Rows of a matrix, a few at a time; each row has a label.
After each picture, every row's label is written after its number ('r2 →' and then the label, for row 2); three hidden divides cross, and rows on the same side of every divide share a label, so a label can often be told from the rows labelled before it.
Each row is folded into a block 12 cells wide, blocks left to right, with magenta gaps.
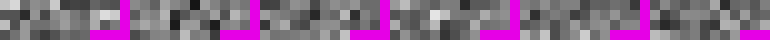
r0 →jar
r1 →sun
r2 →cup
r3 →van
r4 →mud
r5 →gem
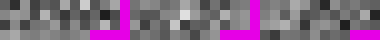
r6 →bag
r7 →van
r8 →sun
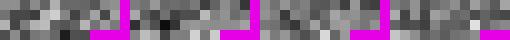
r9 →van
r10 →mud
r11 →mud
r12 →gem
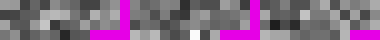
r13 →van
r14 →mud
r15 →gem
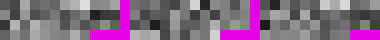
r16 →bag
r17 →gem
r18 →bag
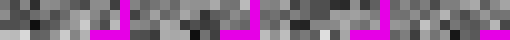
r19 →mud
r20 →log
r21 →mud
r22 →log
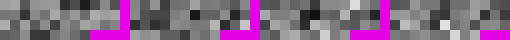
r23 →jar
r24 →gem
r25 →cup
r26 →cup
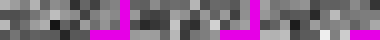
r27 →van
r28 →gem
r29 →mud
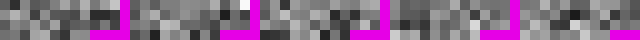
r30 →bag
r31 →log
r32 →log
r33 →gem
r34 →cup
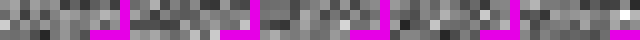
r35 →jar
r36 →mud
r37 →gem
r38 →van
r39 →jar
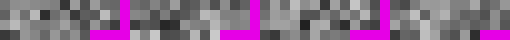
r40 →sun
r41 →mud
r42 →sun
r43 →log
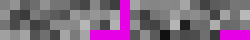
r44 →mud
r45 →van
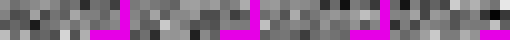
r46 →mud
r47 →log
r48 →jar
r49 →bag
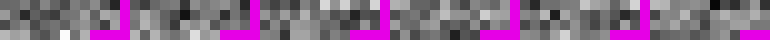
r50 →mud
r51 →cup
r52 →bag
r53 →van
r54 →bag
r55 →jar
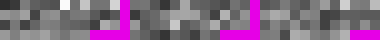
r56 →bag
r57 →van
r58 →bag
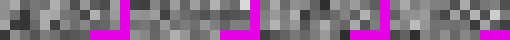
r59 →van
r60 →bag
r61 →sun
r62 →sun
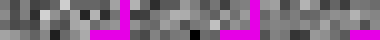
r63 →gem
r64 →van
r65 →jar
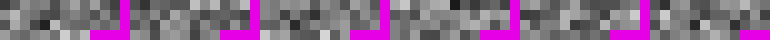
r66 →cup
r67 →bag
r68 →mud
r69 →jar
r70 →van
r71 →cup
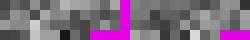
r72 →log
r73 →mud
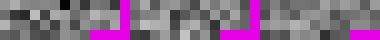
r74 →jar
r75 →sun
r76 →log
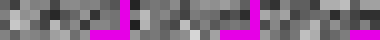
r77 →cup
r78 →cup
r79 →bag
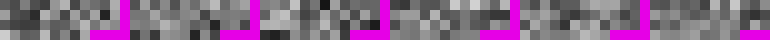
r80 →gem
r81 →log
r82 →sun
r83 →bag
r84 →cup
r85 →bag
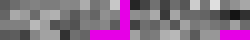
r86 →log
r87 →bag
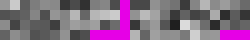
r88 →jar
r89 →cup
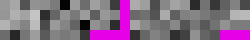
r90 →sun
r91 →jar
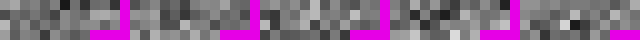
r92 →jar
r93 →cup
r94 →van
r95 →mud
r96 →van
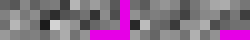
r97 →cup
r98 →cup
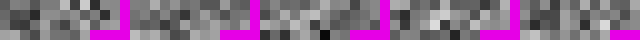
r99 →gem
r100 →mud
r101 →log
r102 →van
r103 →gem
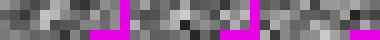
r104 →van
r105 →van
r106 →cup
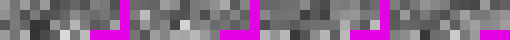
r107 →mud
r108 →cup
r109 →mud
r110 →mud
